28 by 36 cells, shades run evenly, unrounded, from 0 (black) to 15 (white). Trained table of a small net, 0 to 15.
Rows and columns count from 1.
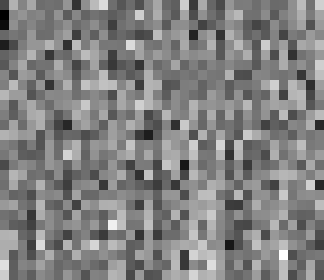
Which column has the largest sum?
24
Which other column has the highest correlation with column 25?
22
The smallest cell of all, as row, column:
2, 1
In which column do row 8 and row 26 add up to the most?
32
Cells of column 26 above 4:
25
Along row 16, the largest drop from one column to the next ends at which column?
26
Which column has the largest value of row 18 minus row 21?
27
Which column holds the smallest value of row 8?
34
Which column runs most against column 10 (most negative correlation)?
6
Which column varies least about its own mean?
3
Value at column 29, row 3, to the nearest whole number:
4
